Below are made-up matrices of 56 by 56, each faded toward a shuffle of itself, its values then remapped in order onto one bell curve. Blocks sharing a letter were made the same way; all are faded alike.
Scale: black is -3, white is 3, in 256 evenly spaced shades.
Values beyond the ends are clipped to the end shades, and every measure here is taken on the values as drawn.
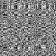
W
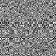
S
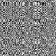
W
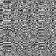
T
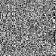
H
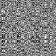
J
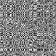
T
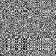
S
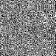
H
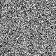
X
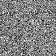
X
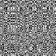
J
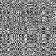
W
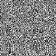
H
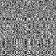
W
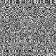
S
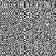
J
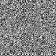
H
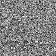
X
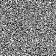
X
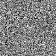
X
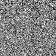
X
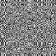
J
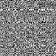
S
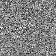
X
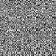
S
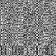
J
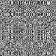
W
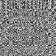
S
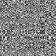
S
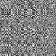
T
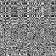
T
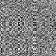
J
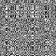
W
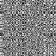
W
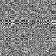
T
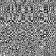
T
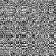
T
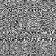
S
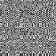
J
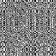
J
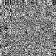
H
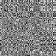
W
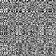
T
